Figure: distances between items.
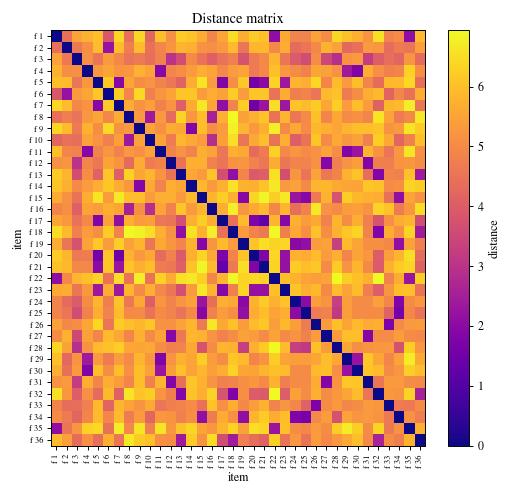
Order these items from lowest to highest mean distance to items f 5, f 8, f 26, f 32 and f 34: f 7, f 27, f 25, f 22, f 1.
f 25, f 7, f 27, f 1, f 22
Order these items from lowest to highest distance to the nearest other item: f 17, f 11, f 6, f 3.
f 17, f 11, f 6, f 3
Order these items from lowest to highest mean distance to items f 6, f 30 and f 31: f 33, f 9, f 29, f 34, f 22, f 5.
f 29, f 33, f 34, f 22, f 5, f 9
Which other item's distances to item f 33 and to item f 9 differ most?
f 26
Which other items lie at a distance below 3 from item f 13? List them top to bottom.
f 18, f 32, f 36
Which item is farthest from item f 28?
f 22
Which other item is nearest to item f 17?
f 21
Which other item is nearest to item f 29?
f 11
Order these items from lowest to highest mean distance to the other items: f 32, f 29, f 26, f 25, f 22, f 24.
f 25, f 24, f 32, f 29, f 26, f 22
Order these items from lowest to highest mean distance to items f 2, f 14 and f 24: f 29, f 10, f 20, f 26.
f 10, f 29, f 26, f 20
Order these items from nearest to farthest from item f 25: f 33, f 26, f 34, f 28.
f 34, f 28, f 33, f 26
